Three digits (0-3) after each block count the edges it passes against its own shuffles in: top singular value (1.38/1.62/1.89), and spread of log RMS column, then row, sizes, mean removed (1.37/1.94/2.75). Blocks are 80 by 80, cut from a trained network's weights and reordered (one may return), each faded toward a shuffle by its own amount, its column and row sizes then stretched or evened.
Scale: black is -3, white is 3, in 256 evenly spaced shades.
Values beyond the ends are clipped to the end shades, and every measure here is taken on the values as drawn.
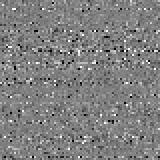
0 0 3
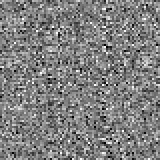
3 1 1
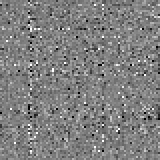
0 2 2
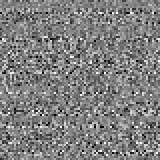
3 0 3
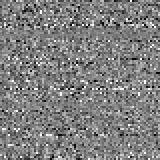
1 0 3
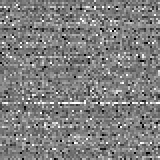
2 0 2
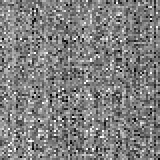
2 1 1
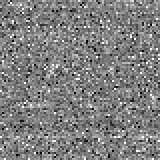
0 0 0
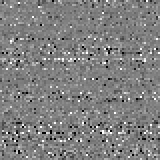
0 0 3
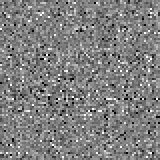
0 0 2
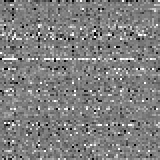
1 1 3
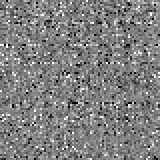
0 0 2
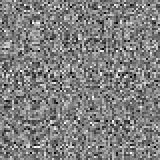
3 0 2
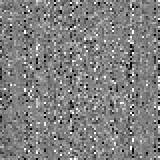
0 3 0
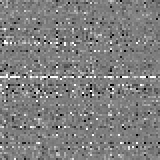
2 1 3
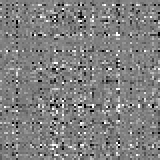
0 3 3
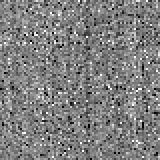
1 1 1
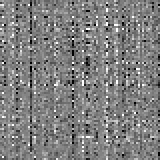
3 3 2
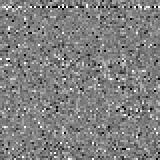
1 1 2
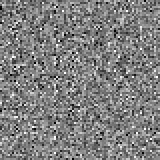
0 2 0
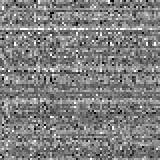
3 1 2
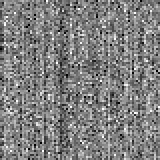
3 0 0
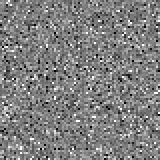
0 1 1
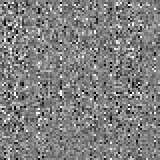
0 3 2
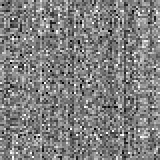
2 0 1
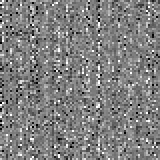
1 3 0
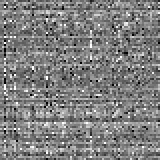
3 2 0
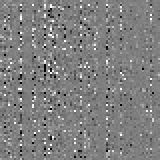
1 3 1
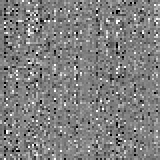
0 3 1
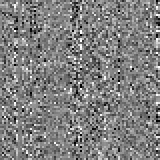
2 3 0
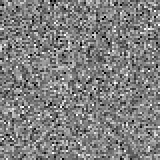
1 0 0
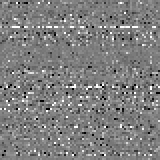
1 0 3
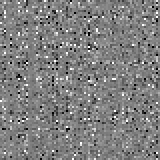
0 3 2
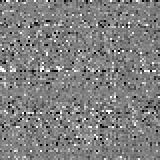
0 0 3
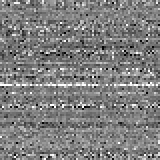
3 0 3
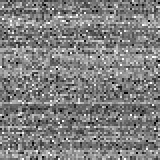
3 0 0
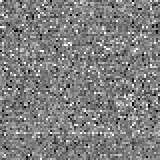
0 0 1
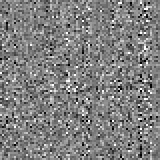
0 3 1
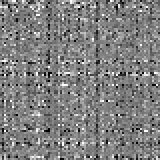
3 2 3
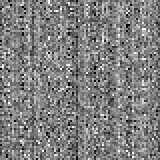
3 2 0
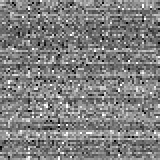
3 1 0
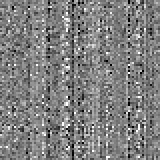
3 3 1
